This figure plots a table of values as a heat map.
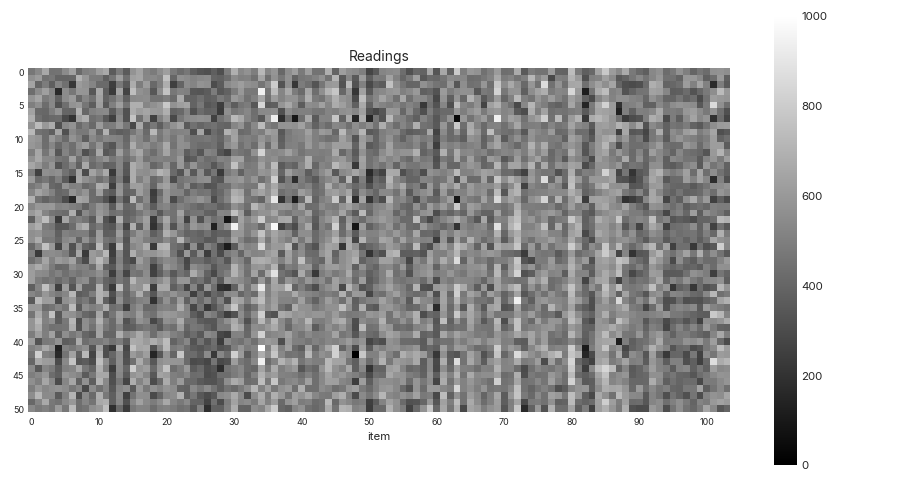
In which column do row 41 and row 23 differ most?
34
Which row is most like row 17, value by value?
45
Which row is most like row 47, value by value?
20
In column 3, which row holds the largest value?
36
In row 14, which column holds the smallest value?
48
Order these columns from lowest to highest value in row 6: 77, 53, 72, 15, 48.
72, 77, 48, 53, 15
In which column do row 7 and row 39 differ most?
63
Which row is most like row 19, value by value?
7
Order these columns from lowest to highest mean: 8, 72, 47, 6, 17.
8, 6, 17, 47, 72
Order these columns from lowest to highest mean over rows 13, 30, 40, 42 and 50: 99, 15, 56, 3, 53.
56, 99, 3, 15, 53
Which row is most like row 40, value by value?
6
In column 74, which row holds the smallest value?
28
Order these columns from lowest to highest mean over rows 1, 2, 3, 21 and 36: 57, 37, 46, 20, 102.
46, 37, 57, 102, 20
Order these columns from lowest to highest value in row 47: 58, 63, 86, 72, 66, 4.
58, 66, 4, 86, 72, 63
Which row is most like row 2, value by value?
16
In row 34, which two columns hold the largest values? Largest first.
72, 87
